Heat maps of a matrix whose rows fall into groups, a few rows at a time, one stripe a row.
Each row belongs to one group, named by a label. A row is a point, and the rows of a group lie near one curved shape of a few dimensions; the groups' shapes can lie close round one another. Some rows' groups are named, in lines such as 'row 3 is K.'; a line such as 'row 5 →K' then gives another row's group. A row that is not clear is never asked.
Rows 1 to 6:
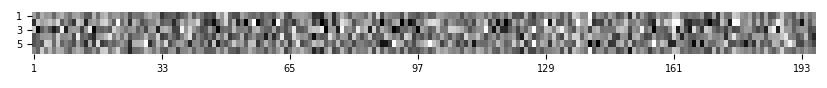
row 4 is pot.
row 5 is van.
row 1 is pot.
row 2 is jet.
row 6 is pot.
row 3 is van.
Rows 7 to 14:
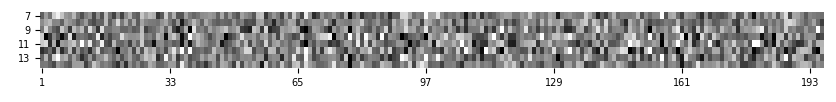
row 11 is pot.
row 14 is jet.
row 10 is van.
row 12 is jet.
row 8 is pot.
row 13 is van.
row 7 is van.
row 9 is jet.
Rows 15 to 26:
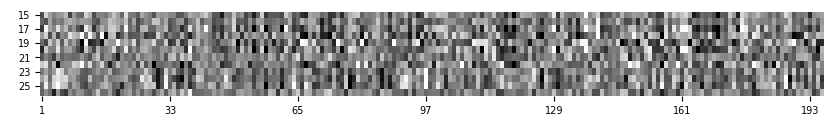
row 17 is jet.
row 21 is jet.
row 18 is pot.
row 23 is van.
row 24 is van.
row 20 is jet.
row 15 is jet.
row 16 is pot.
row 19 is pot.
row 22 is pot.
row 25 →van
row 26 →jet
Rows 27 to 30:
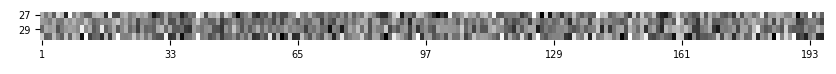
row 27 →van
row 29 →pot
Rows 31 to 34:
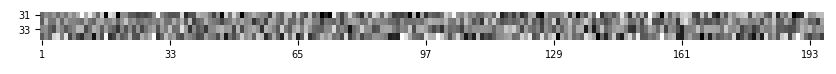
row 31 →pot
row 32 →jet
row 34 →van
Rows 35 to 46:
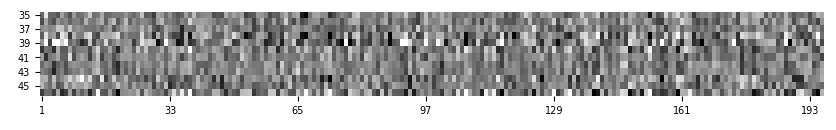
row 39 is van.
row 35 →jet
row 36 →jet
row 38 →jet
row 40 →jet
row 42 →jet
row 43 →jet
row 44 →pot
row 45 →pot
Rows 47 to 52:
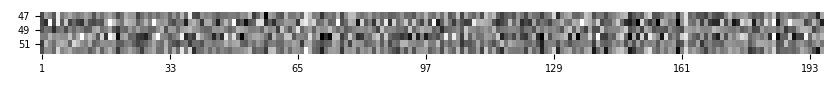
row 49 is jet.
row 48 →pot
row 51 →jet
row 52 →jet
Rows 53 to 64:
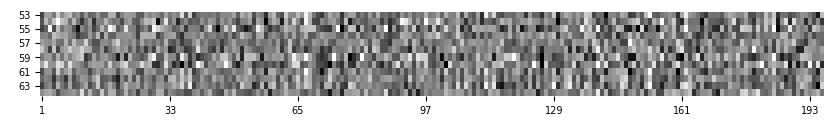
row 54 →van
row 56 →van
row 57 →pot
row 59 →jet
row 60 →van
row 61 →jet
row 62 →jet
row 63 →jet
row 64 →pot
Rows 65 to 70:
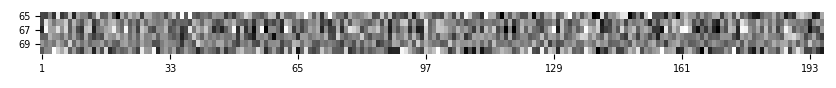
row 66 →jet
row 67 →jet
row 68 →pot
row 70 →van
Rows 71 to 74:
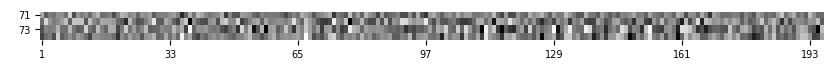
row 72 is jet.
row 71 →van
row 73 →jet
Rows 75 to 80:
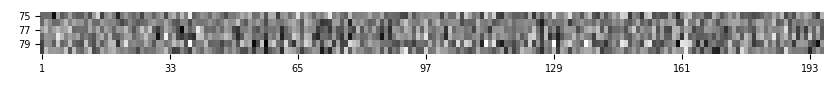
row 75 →jet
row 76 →jet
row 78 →van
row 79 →jet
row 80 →jet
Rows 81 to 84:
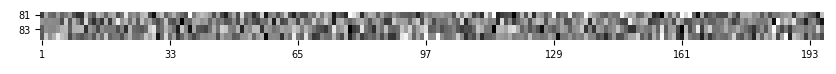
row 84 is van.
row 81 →jet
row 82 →pot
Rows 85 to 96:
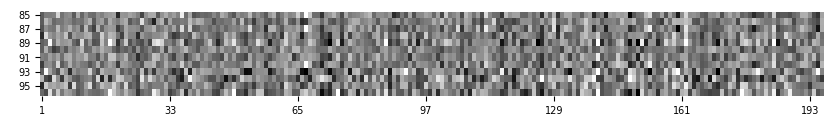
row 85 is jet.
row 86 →jet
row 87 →jet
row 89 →pot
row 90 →jet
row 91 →pot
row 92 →jet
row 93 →jet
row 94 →van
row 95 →jet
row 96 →pot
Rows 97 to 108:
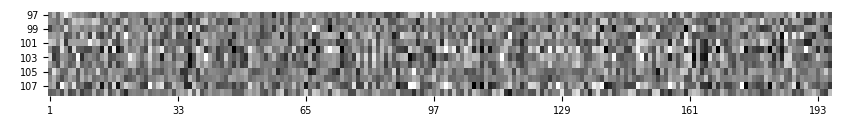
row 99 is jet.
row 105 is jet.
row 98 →pot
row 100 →pot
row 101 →pot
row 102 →van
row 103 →van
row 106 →jet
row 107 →van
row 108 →jet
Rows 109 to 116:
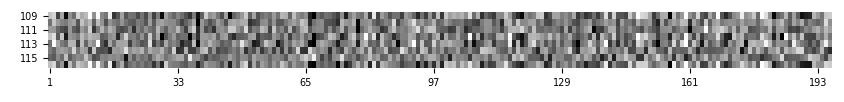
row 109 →pot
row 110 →jet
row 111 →jet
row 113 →jet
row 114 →pot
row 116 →pot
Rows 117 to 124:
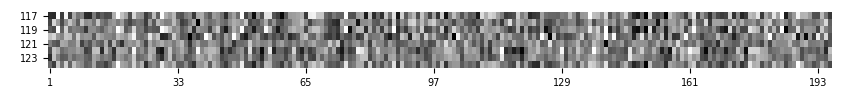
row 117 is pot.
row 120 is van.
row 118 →jet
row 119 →pot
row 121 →van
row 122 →jet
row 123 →jet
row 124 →pot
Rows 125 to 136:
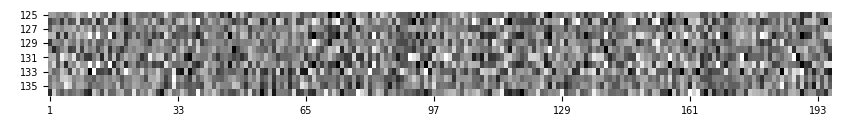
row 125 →pot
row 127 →jet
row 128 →pot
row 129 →jet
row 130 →van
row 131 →van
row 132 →pot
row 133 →pot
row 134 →van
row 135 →van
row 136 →jet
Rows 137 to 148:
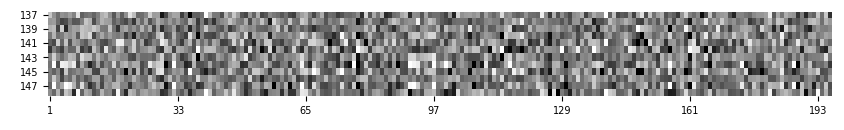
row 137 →van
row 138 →jet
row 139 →pot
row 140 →jet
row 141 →pot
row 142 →jet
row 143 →jet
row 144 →van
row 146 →jet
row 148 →van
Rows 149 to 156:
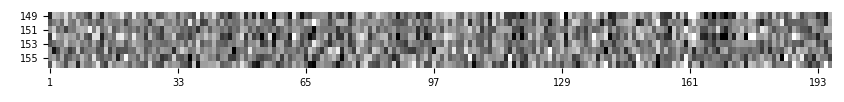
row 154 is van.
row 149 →jet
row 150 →jet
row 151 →pot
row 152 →jet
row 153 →jet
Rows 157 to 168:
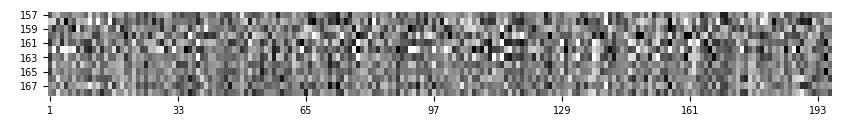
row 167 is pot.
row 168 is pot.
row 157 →pot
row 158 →pot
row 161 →jet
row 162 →van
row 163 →jet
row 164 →jet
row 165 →jet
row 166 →pot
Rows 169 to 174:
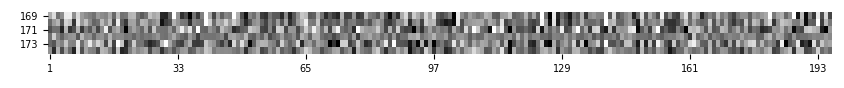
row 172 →jet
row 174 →van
